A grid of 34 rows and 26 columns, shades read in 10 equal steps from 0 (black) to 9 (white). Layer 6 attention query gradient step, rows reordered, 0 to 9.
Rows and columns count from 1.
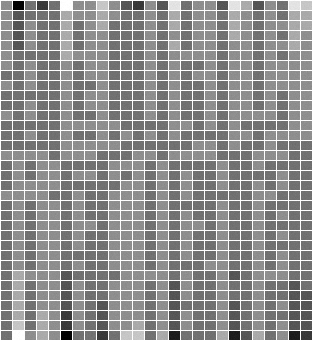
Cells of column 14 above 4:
18
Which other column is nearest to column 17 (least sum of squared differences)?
8
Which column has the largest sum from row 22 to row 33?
2
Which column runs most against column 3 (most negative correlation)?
10
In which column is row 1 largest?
6
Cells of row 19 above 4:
11
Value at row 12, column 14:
4
